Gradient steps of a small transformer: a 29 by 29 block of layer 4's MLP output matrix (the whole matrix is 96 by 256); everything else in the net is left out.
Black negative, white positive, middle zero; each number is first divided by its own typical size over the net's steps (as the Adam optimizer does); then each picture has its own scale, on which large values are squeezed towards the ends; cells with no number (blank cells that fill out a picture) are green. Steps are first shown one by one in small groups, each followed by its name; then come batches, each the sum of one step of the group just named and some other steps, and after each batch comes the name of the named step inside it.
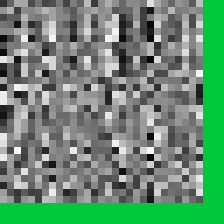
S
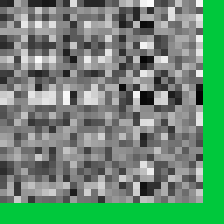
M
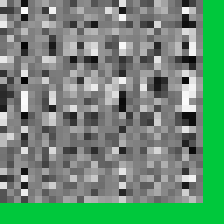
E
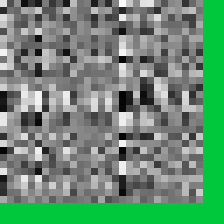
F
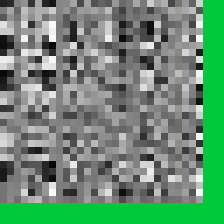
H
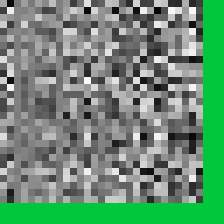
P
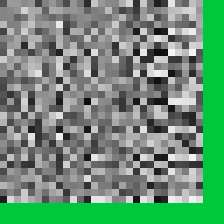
E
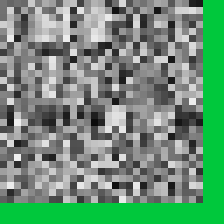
P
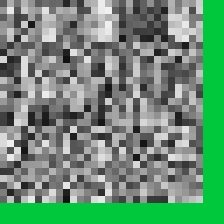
S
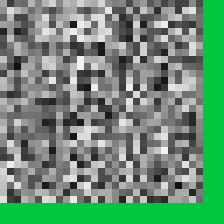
P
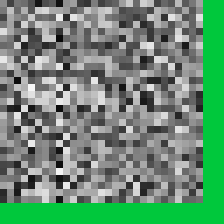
M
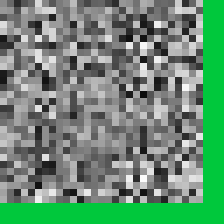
H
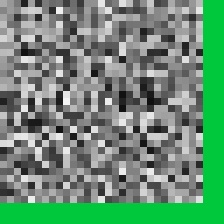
F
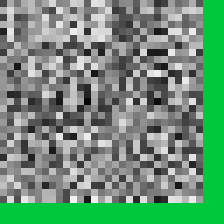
P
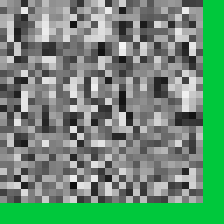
E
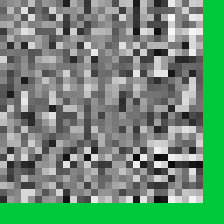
E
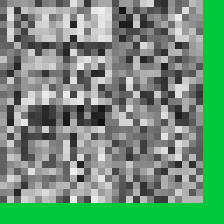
M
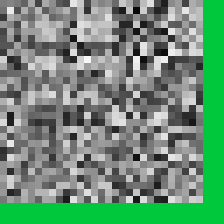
M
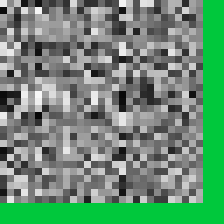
F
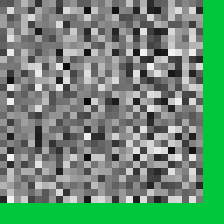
P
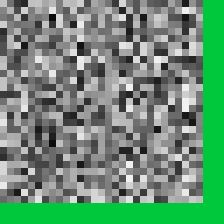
E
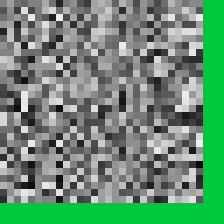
E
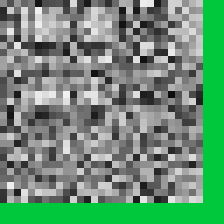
M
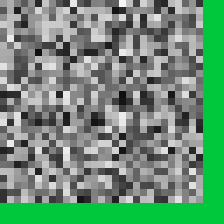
F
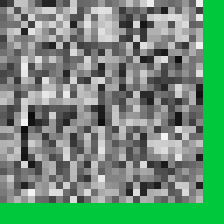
M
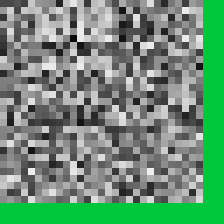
H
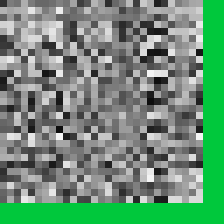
H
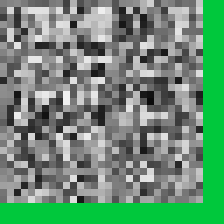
M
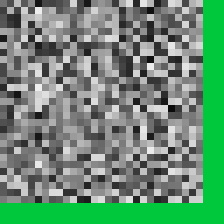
S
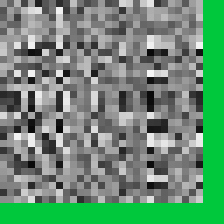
F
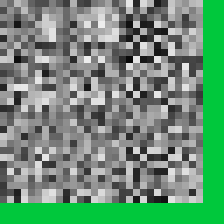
S
